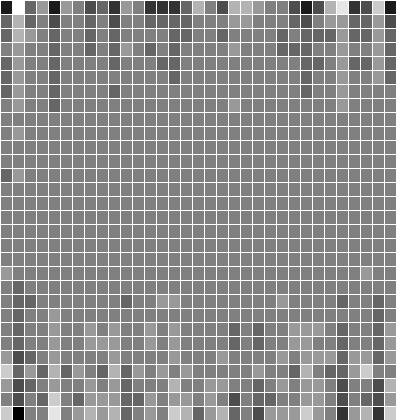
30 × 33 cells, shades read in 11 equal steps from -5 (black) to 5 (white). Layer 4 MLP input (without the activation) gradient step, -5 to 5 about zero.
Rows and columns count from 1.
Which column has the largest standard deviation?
2
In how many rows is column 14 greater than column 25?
3
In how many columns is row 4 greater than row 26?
6
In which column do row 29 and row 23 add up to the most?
5
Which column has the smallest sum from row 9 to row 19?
1
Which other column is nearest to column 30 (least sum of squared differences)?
14
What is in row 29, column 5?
3
